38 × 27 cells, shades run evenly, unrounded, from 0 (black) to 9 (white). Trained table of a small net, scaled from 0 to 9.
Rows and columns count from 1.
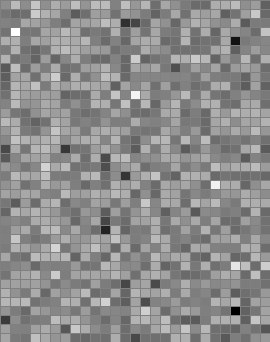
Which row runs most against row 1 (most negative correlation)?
7
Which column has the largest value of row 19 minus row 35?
24
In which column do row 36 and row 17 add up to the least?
1
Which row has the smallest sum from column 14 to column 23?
38
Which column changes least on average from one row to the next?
5
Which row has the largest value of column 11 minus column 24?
35
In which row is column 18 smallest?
8
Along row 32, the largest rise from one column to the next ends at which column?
14
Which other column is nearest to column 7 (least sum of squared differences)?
23
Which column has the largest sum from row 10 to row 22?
2
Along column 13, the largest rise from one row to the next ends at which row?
21
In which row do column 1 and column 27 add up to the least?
17
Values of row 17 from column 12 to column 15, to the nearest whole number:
5 4 3 6
